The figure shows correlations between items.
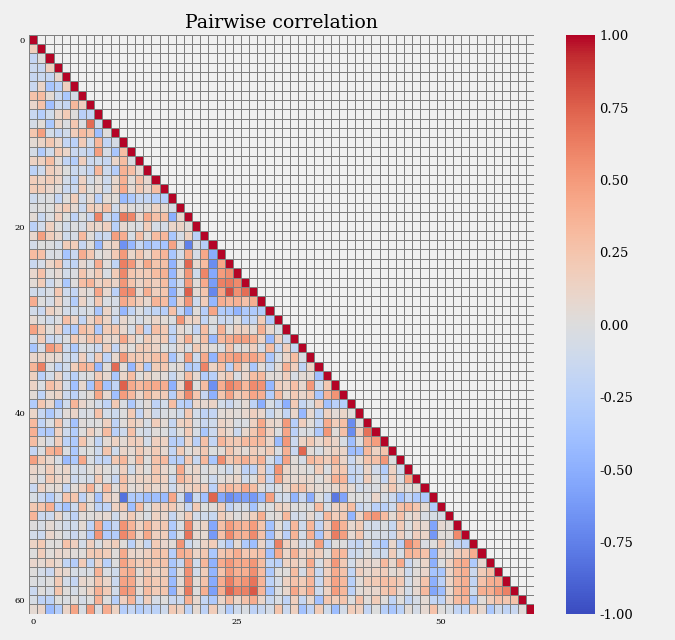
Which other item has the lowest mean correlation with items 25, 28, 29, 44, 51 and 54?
39
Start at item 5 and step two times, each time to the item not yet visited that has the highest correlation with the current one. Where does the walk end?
7
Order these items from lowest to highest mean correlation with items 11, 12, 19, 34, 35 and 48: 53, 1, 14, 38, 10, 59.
10, 1, 14, 38, 53, 59
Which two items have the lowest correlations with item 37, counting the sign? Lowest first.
49, 22
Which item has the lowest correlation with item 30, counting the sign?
43
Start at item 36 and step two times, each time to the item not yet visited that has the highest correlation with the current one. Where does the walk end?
41
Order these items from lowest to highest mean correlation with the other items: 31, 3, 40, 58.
40, 3, 31, 58
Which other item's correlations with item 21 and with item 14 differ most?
35
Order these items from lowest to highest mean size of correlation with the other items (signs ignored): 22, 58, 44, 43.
44, 43, 58, 22
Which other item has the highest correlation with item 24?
27
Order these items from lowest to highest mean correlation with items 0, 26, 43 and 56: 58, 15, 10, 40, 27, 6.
40, 10, 15, 6, 58, 27
